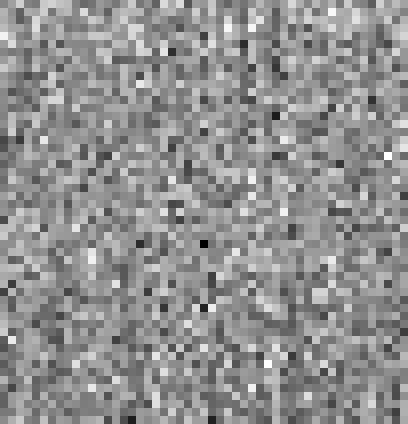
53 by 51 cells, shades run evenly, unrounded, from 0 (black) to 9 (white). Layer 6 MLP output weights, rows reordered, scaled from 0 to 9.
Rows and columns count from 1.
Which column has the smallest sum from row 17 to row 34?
45
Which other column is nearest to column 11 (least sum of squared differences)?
13
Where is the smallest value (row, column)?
31, 26
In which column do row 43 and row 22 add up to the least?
15
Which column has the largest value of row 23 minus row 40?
32
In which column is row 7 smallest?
22
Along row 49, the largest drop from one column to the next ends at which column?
33
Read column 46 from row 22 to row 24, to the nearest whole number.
3 5 6
